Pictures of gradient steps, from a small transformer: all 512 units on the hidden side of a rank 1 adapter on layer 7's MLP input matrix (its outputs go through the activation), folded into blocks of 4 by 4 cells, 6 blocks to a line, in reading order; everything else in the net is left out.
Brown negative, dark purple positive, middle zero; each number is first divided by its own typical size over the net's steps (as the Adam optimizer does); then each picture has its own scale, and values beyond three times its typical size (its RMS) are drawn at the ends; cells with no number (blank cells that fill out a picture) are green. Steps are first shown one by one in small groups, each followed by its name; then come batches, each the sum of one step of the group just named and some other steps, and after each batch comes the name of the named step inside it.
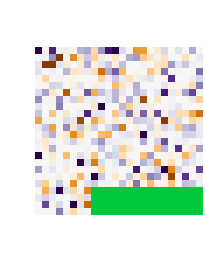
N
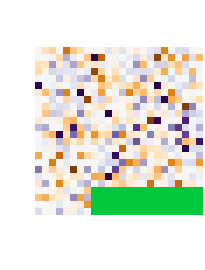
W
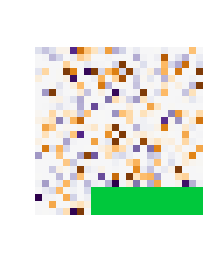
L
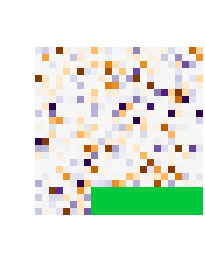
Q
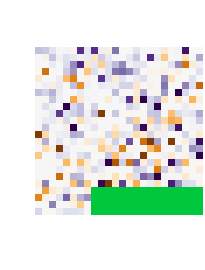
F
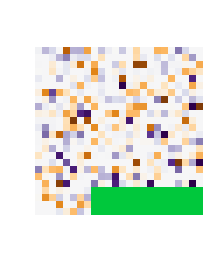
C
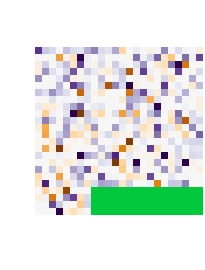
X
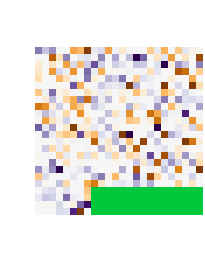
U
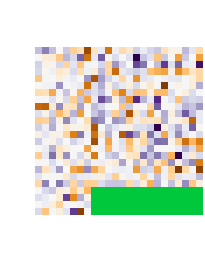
U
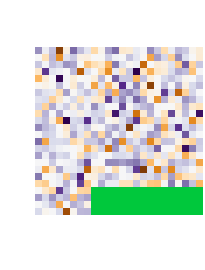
Q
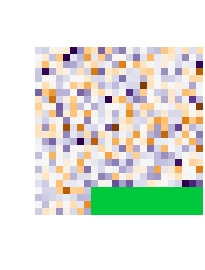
L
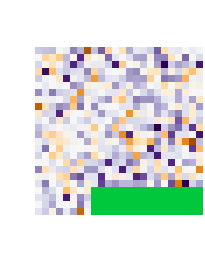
U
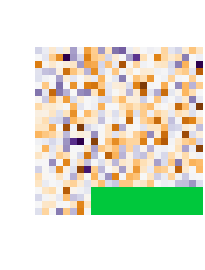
L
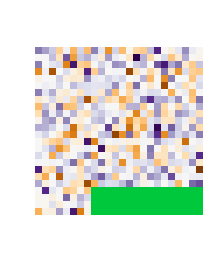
U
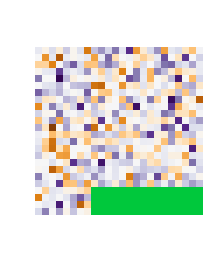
N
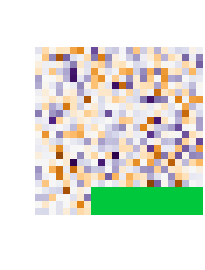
W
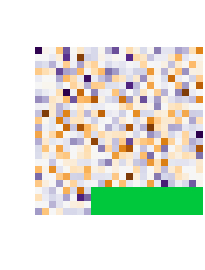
F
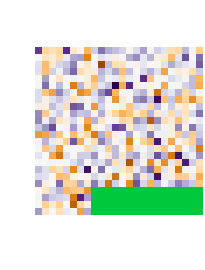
F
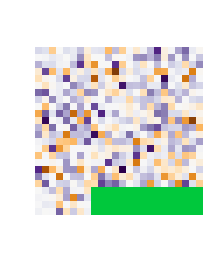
L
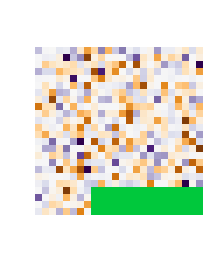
L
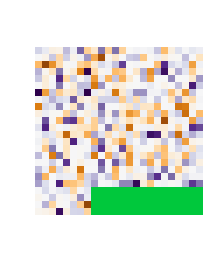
N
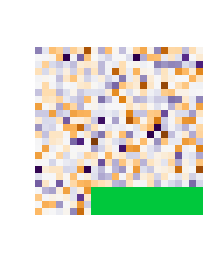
U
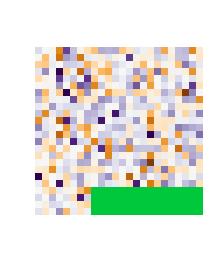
Q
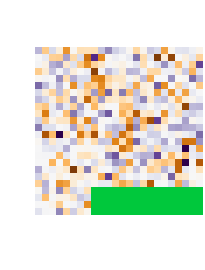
W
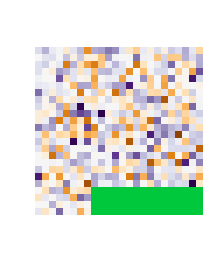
C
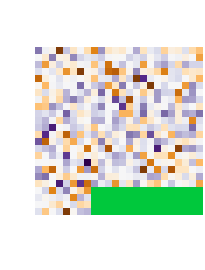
Q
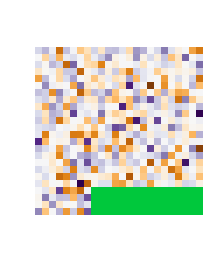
Q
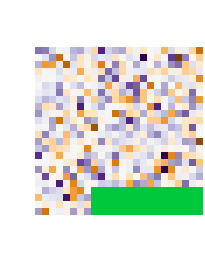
N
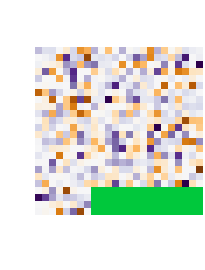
U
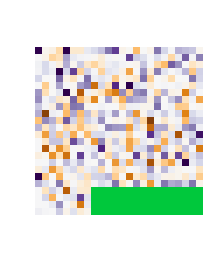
X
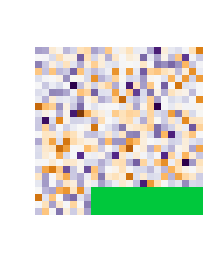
X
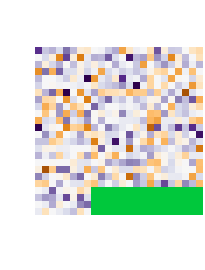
U
